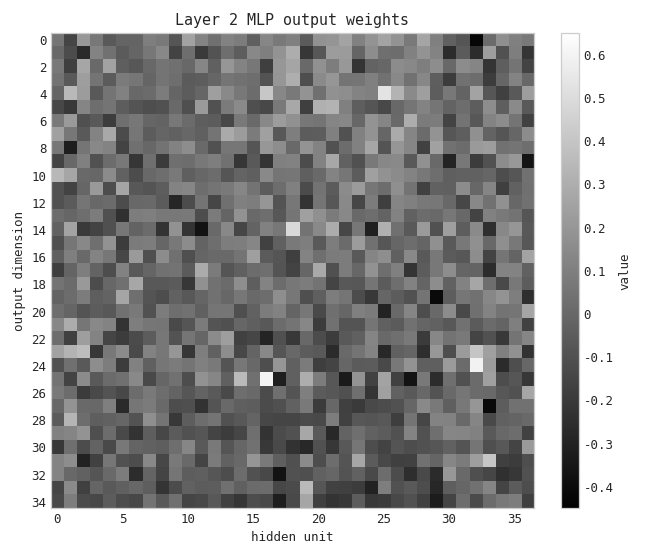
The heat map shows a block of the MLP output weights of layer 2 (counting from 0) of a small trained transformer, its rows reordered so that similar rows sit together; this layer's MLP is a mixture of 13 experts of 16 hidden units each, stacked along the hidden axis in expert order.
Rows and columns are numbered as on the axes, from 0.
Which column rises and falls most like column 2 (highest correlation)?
11
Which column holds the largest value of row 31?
33
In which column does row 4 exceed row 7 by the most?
25
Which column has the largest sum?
32
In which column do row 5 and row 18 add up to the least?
10
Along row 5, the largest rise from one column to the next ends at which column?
20
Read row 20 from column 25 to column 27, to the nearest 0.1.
-0.3 0 0.1
